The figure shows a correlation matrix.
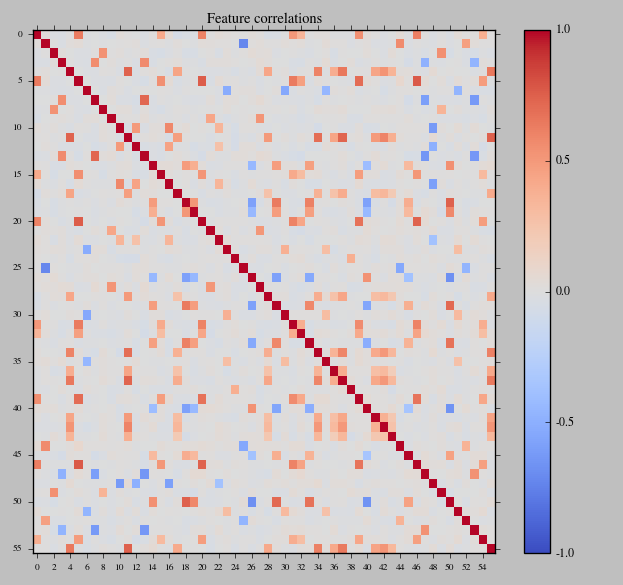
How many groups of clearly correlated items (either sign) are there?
10
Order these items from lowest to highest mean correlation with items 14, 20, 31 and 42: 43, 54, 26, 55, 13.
26, 13, 43, 55, 54
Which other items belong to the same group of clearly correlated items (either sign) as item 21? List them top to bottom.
9, 27
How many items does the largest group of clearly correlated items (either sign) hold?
11
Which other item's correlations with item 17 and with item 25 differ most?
1
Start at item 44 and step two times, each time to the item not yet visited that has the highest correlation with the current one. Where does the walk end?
52
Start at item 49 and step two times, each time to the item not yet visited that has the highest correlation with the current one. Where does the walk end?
8
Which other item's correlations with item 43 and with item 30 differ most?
6
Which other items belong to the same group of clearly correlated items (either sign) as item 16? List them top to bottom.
10, 12, 22, 48
